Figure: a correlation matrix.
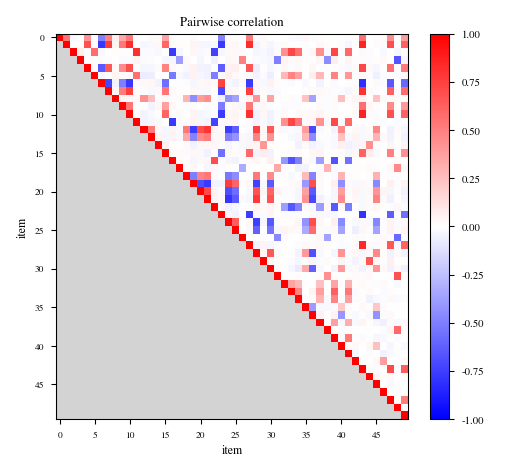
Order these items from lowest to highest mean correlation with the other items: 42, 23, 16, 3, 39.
23, 16, 3, 42, 39
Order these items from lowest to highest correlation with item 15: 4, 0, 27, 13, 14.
13, 14, 0, 4, 27
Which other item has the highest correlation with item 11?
2
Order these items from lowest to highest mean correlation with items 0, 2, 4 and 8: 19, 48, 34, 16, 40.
16, 19, 48, 40, 34
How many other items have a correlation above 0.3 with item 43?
10
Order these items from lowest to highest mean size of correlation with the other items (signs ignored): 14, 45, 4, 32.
14, 32, 45, 4
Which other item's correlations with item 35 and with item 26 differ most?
48
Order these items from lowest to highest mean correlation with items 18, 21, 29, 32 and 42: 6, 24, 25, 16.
24, 25, 16, 6
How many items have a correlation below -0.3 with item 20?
4
